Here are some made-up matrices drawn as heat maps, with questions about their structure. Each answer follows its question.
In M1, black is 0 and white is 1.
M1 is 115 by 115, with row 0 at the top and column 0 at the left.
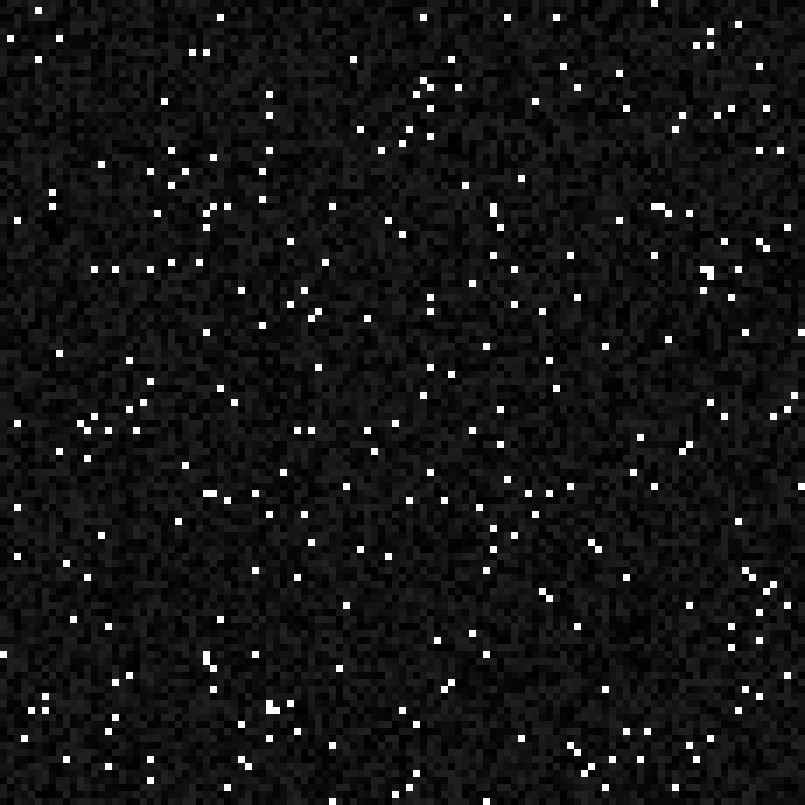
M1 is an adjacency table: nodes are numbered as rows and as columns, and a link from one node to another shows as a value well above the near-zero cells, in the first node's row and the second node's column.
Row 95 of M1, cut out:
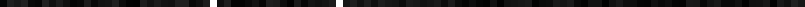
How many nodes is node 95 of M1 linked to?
2
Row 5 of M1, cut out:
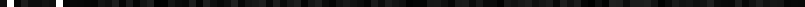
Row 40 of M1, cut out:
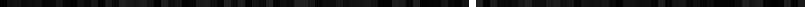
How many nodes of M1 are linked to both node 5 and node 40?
0
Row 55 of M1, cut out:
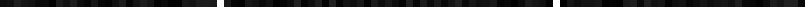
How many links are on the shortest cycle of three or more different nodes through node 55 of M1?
4
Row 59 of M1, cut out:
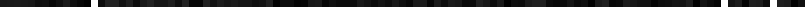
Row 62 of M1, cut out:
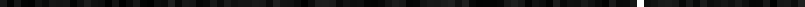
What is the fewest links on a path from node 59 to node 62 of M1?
5
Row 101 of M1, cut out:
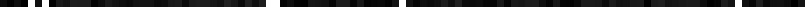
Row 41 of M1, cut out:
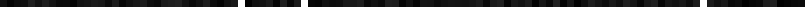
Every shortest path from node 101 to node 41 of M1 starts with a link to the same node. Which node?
node 38
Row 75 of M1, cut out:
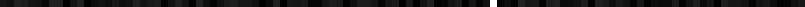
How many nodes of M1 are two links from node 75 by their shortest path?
4
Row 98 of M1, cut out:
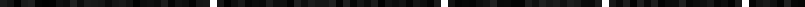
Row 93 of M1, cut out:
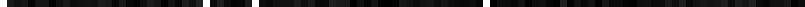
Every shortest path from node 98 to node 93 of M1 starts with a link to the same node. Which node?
node 30
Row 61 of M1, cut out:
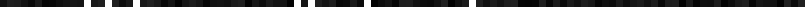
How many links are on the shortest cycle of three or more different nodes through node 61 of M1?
4
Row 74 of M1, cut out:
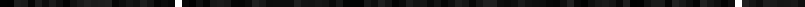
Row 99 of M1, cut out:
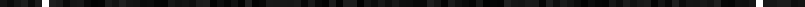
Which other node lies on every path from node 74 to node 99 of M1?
node 105
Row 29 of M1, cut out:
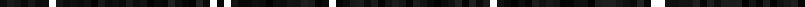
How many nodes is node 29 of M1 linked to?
7
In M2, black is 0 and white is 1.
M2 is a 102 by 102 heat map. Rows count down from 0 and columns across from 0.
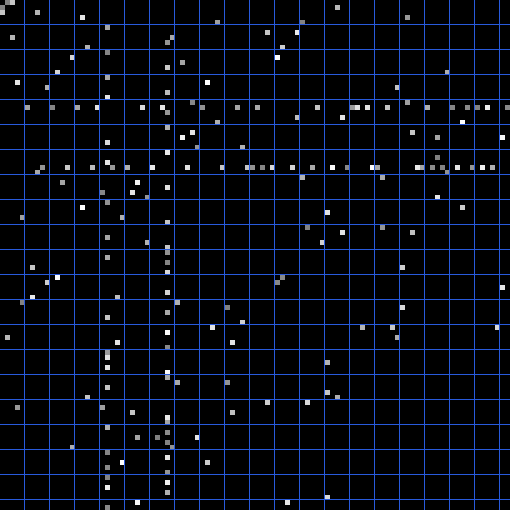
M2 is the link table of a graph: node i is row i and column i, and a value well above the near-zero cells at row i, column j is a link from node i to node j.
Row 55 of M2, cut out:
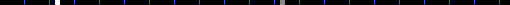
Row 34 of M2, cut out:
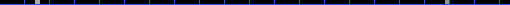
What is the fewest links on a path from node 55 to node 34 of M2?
4
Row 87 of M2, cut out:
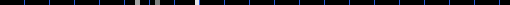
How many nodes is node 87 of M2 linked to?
3
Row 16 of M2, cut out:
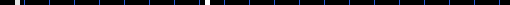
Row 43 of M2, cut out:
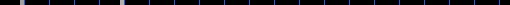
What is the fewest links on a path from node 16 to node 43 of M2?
4
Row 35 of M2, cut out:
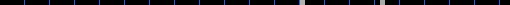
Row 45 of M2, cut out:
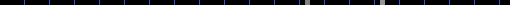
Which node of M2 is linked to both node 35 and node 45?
node 76
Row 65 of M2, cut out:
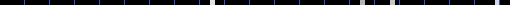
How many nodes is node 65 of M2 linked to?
4
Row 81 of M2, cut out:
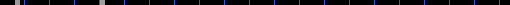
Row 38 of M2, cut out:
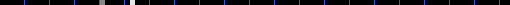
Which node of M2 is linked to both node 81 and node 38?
node 20
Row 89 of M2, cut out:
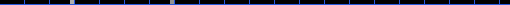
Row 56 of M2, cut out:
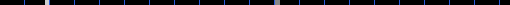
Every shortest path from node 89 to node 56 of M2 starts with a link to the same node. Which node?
node 14
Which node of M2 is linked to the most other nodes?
node 33
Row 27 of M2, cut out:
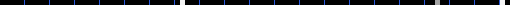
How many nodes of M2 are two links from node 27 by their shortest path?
4
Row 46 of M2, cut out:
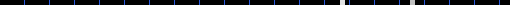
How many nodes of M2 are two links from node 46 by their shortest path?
2
